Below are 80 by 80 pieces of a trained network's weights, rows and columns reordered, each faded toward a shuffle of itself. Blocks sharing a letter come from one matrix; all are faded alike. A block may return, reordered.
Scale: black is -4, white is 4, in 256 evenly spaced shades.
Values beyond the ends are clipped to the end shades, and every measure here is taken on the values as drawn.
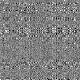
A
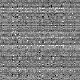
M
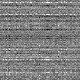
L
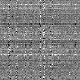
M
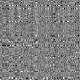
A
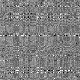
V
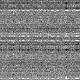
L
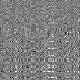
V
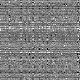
M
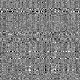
A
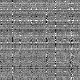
M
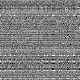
L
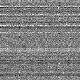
L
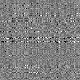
A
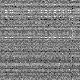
L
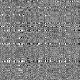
V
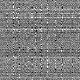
M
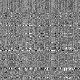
V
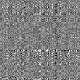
V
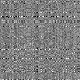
A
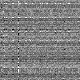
L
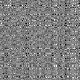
A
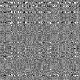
V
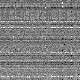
L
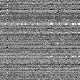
L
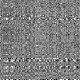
V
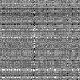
L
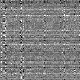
M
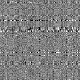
A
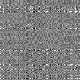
V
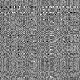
V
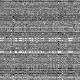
L
